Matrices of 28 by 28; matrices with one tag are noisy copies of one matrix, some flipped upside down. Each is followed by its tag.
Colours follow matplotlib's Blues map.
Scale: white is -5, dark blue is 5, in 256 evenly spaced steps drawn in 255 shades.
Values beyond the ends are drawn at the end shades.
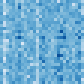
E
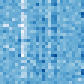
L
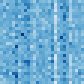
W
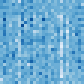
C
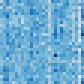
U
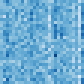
U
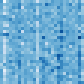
E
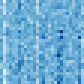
E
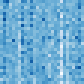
C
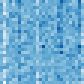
E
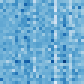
W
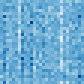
C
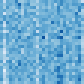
E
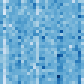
E
